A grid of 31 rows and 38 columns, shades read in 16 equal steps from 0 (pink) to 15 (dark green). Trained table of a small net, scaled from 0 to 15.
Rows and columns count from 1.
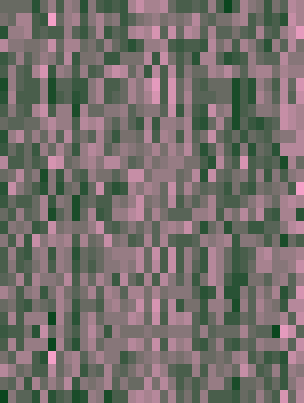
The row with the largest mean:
31
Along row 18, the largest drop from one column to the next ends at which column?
7
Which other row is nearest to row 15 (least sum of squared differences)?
3
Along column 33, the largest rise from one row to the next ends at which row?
18
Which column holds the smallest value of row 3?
38
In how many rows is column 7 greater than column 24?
17
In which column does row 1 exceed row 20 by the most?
34
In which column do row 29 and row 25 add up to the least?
20
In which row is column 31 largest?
22
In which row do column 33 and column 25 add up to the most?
10
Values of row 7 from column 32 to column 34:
13 6 8
